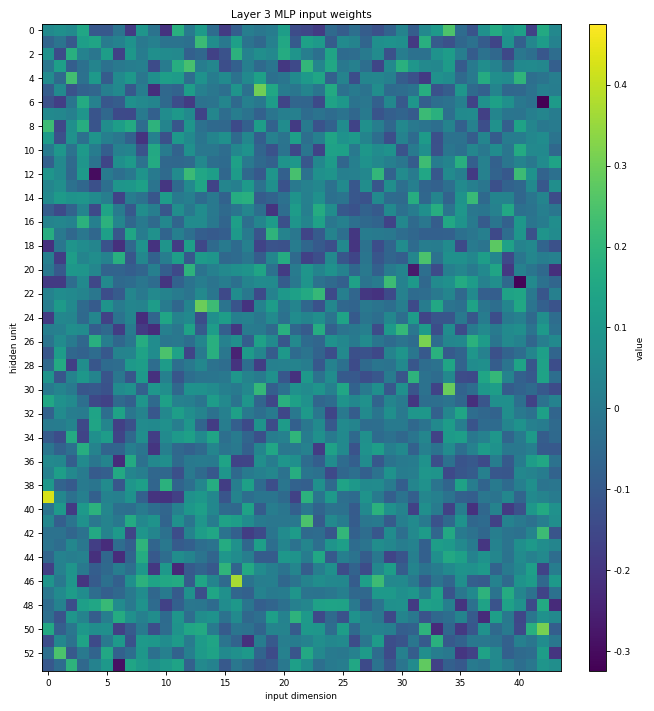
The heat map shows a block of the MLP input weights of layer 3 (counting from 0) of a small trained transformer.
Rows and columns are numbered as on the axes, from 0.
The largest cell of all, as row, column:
39, 0
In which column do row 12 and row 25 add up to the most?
12
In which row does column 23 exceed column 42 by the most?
22
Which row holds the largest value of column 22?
41
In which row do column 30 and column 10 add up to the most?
27
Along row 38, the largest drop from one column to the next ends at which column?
15
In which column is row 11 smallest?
5
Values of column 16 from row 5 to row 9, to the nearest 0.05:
0.1 -0.05 0 -0.15 -0.05
